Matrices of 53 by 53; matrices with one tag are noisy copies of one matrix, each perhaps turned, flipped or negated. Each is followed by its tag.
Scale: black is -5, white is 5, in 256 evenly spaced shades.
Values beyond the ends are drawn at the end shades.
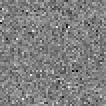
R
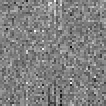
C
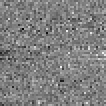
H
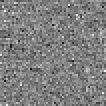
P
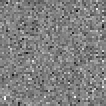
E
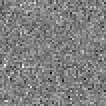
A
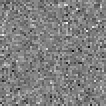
A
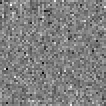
P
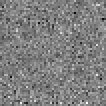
E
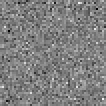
E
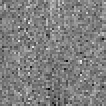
H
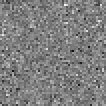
A
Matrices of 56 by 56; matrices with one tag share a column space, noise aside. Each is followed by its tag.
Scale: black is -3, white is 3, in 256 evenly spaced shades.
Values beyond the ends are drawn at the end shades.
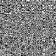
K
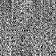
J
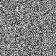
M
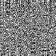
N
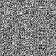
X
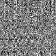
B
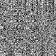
B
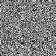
K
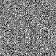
X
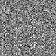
M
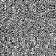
K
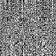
J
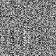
X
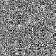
M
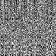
J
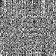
N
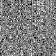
B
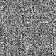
M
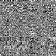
K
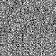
M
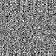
B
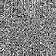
N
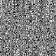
B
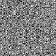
X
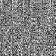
J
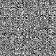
X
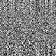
J
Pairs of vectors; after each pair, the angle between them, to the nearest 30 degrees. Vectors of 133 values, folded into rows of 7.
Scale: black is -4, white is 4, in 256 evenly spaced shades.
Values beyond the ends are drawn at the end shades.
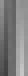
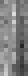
150 degrees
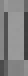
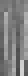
120 degrees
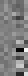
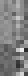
150 degrees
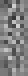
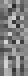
150 degrees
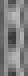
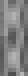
30 degrees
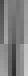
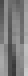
30 degrees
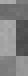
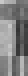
30 degrees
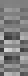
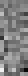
120 degrees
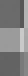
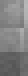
60 degrees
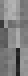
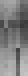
60 degrees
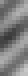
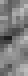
30 degrees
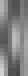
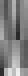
120 degrees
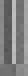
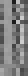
120 degrees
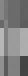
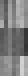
150 degrees
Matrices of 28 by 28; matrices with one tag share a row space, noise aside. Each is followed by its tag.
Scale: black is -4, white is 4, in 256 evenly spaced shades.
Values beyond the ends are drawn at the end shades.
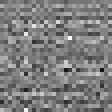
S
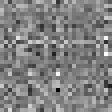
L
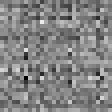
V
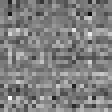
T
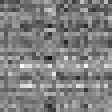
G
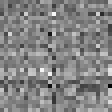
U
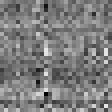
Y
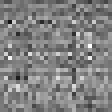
T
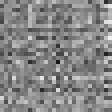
L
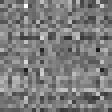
V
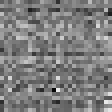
L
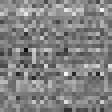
S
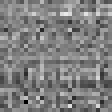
V
